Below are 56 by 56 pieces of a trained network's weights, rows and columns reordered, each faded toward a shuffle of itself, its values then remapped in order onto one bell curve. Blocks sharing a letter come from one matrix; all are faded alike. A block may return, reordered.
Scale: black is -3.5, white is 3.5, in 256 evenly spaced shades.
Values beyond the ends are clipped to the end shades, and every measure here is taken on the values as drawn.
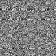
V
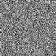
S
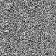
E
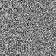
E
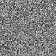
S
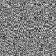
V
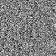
E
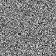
S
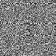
V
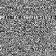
V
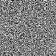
S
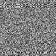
V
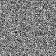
E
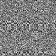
V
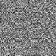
V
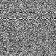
V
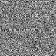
V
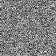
S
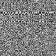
V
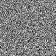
E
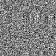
E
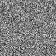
S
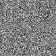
S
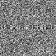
V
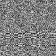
V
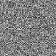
V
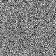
S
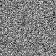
E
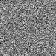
E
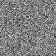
E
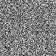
E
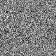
S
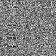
V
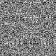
V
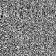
E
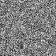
E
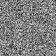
S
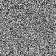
E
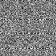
V
